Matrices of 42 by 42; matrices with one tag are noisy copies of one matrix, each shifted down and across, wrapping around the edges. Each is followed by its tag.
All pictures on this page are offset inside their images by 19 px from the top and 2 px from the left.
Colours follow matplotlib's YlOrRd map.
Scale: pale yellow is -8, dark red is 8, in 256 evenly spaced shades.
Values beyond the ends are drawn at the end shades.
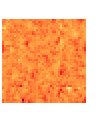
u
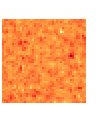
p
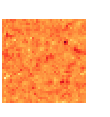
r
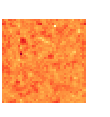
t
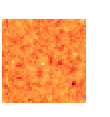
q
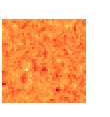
q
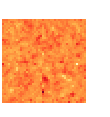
t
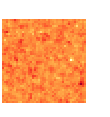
p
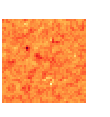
r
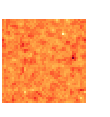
p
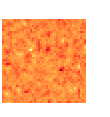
q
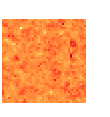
t
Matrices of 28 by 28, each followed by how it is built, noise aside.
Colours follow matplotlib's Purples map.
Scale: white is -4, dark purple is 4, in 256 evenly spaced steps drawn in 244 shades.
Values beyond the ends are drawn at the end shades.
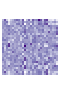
low rank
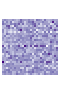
uneven rows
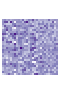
low rank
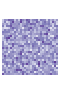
repeating columns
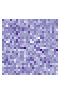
low rank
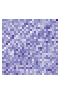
Hankel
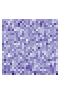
repeating columns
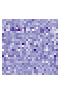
uneven rows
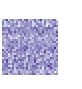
repeating columns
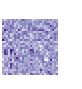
low rank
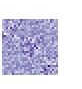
block diagonal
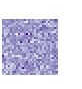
uneven rows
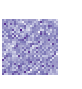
Hankel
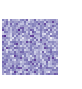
repeating columns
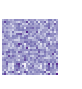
low rank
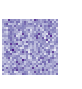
repeating columns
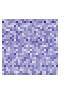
repeating columns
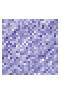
Hankel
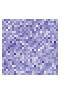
Hankel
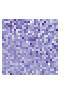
upper triangular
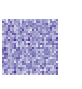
repeating columns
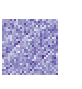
Hankel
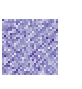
Hankel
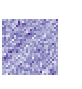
Hankel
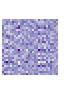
low rank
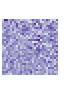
upper triangular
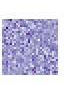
block diagonal
